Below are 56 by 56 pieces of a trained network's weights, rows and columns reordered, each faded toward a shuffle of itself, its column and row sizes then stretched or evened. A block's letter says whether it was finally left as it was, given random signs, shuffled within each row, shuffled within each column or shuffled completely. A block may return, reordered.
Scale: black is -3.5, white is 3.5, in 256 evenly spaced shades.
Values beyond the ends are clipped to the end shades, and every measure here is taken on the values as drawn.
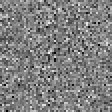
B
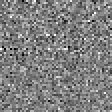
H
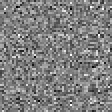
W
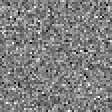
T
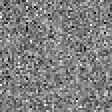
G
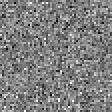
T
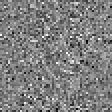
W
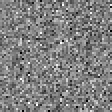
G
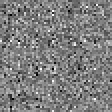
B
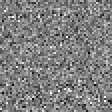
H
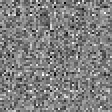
W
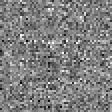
W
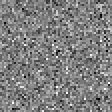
G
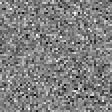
H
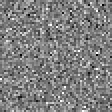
T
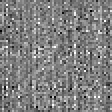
W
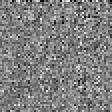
B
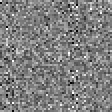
G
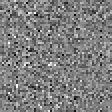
B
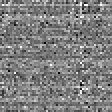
W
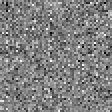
B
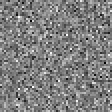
G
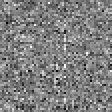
W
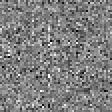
B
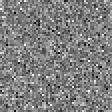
T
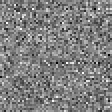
H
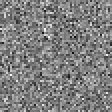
T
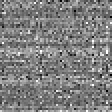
W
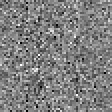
G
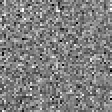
G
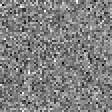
G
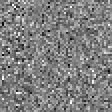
G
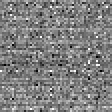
W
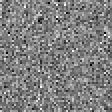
G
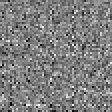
B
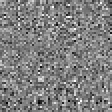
W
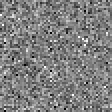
G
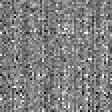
W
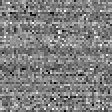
H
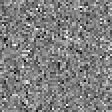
G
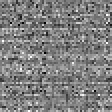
W
